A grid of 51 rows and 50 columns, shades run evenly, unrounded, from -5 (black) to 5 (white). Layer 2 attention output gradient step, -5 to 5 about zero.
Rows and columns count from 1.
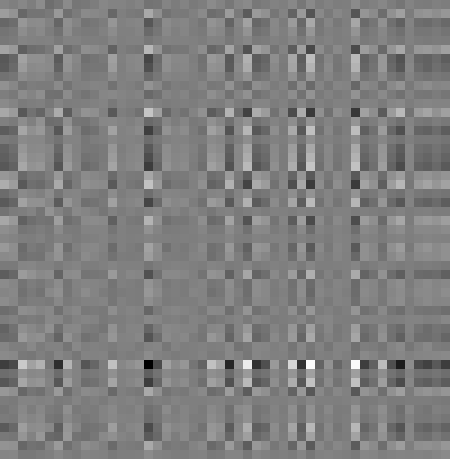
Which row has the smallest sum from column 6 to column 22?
41
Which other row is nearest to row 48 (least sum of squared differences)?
18
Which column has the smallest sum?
17
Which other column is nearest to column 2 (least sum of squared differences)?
47
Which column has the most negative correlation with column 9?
12
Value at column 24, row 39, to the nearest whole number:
0
